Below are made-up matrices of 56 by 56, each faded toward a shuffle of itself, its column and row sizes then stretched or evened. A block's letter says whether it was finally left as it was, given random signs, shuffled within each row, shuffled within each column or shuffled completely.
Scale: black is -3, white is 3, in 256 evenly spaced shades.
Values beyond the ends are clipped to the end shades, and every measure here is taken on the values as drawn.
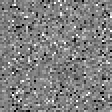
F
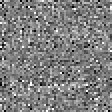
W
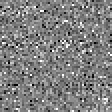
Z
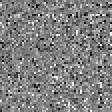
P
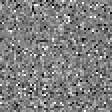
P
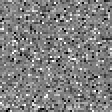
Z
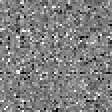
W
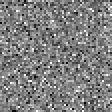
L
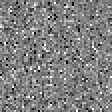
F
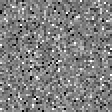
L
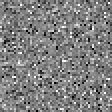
L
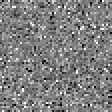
Z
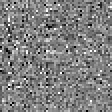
W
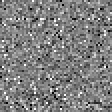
Z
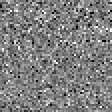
Z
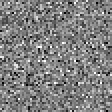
Z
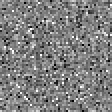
L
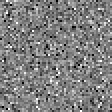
F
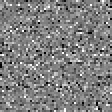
Z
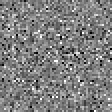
Z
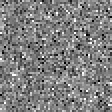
L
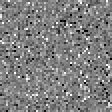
F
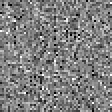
F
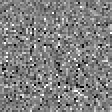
P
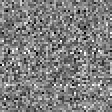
P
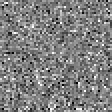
Z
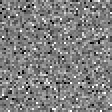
Z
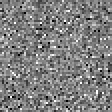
Z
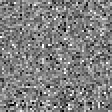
Z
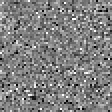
Z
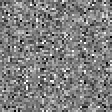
P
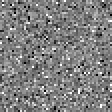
L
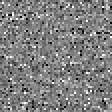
Z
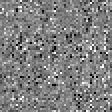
W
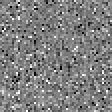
F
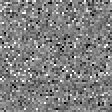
Z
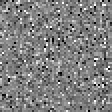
F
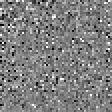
P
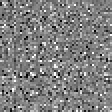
W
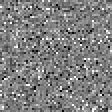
Z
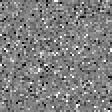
L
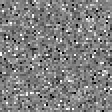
L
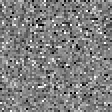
Z
